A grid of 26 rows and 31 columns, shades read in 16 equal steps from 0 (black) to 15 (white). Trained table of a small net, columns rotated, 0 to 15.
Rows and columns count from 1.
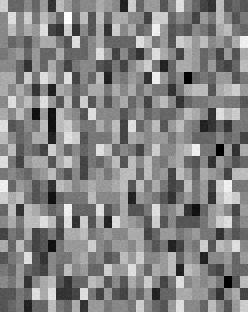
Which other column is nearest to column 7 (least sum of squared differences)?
27
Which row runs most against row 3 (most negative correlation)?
26
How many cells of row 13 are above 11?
4
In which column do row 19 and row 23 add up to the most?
9
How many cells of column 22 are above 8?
6
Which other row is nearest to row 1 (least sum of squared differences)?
11
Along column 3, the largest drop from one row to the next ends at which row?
18
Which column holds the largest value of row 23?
17
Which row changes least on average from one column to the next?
20
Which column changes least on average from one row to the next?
3
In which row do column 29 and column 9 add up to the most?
19
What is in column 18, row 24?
8
